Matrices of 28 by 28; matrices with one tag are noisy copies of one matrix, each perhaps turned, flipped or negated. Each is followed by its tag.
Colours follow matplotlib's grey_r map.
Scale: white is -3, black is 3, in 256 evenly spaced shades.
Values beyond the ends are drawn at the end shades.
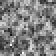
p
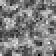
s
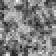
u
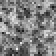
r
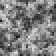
u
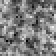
r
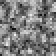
s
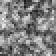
r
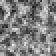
s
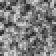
p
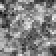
u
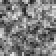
p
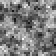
u
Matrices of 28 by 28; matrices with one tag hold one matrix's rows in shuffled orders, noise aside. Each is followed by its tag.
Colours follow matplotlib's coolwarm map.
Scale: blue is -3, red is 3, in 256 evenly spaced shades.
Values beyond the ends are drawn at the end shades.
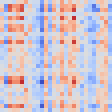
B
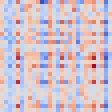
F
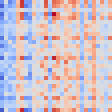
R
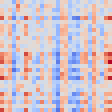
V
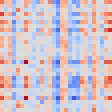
V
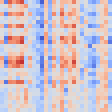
B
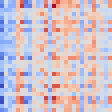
R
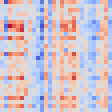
B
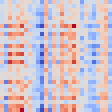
B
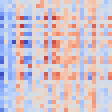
R
